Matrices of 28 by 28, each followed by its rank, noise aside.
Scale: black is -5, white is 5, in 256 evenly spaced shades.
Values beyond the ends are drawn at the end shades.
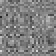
four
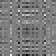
two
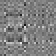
three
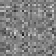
four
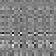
two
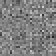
six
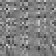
three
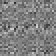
four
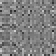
three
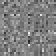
four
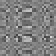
two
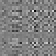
two
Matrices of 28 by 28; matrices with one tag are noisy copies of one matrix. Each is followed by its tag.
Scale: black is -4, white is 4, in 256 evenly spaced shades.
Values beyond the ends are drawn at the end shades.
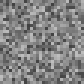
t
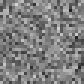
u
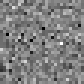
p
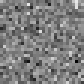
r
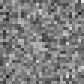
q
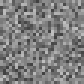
r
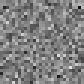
r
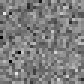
r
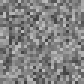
t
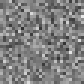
p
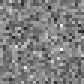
t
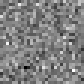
r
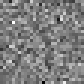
q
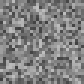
q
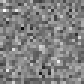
q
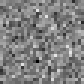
t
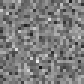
p
